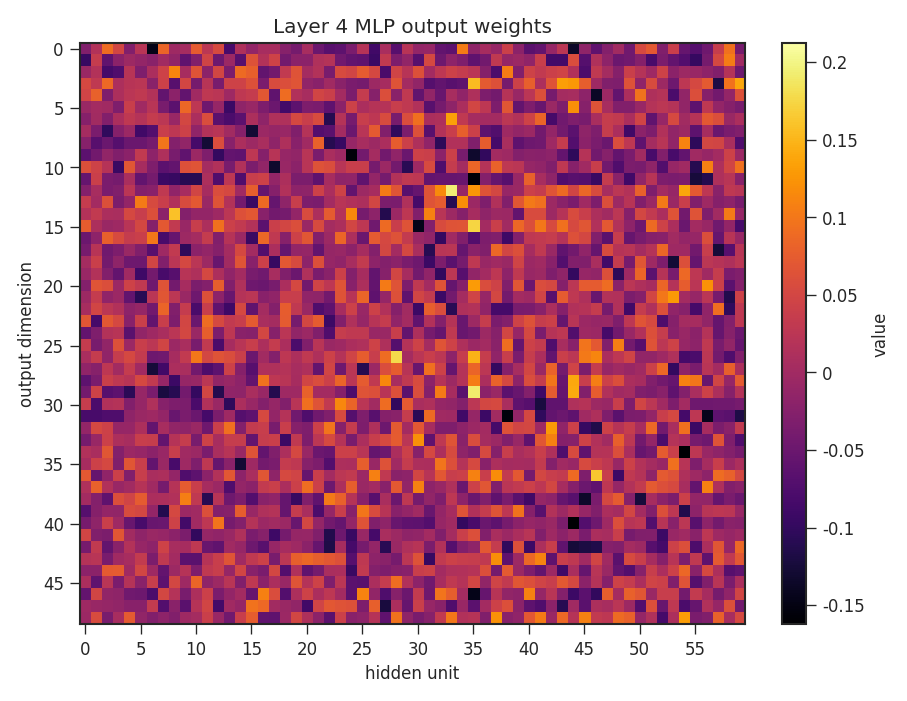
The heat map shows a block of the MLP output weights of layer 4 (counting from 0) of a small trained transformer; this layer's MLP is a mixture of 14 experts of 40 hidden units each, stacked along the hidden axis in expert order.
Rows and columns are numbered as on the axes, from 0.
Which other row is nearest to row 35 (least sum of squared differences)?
6
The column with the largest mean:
35
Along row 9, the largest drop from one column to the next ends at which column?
24
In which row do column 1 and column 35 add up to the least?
9
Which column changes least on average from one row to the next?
4
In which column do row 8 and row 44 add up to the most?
54
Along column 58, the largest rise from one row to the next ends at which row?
27
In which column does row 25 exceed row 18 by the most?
53
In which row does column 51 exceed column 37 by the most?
32
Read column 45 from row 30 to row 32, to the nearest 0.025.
0.025 0 -0.1
